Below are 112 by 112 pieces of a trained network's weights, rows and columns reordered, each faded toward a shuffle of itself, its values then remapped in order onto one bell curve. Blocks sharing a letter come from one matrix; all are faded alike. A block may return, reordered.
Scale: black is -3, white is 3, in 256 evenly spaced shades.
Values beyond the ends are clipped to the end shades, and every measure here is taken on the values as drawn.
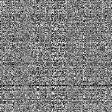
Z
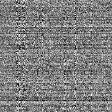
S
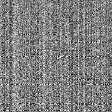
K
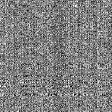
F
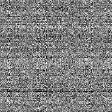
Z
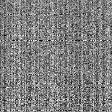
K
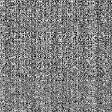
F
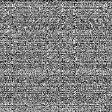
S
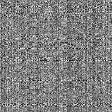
F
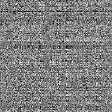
Z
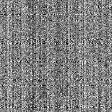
K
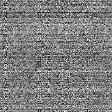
S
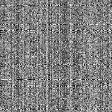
K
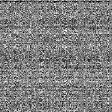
Z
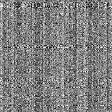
K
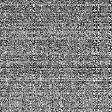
S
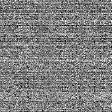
S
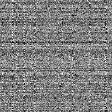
S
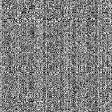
F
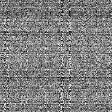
S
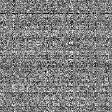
Z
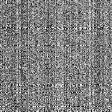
K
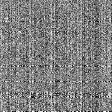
K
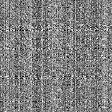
K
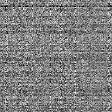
Z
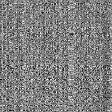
F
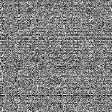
Z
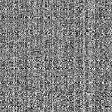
F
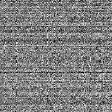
S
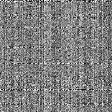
K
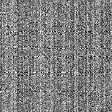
K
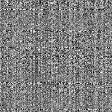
F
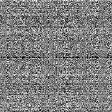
Z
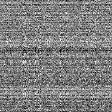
S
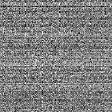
S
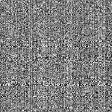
F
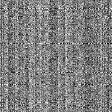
K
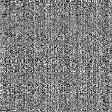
F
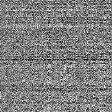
Z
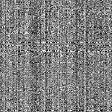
K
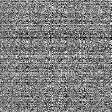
S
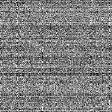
S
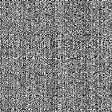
F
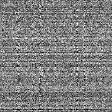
S
